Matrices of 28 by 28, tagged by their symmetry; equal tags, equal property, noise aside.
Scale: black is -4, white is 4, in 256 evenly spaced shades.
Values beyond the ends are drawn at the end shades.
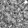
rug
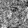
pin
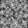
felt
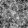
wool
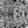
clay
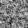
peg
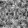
clay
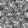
felt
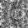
clay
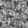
felt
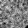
wool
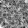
rug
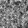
peg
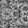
clay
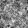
wool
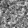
wool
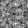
clay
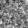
peg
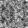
clay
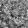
rug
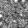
wool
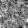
pin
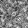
wool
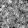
peg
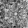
clay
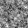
wool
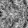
clay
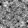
felt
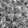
pin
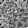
wool
